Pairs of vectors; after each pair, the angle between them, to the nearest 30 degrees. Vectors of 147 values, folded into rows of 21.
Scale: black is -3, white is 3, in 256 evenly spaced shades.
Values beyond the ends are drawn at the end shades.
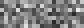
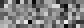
90 degrees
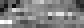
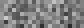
90 degrees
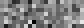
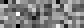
90 degrees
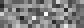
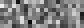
120 degrees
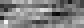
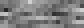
60 degrees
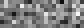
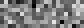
60 degrees
